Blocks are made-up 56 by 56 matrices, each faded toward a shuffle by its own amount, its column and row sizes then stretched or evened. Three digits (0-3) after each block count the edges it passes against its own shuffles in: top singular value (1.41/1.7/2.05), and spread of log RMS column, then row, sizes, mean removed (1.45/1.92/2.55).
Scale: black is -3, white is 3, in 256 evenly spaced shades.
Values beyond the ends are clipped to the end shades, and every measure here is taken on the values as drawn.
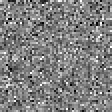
1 1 1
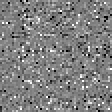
1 0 1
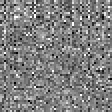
3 2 1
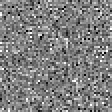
1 1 0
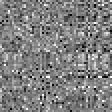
3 1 1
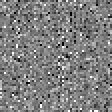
0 2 0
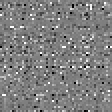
2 0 3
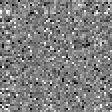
2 1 1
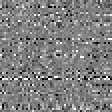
3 0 3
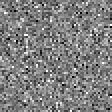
1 0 0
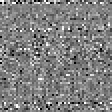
2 0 3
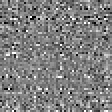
1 1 3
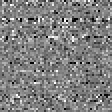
1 0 3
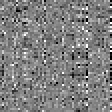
3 3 1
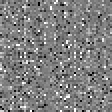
1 2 0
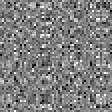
3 2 1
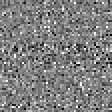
1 1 2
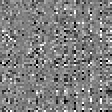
3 3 2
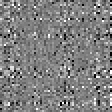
3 3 2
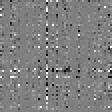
2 3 2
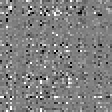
1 3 3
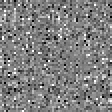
0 2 0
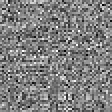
2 1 0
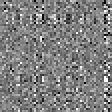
3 3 1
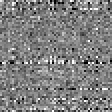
3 1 3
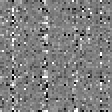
2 3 2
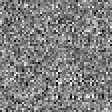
2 0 1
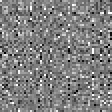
3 2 1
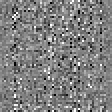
0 3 1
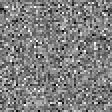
1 0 1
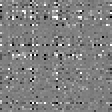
3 2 3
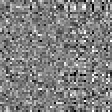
3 2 2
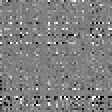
1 3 3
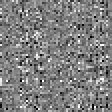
0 3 1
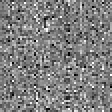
2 2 0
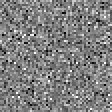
0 0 0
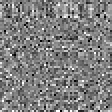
3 0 1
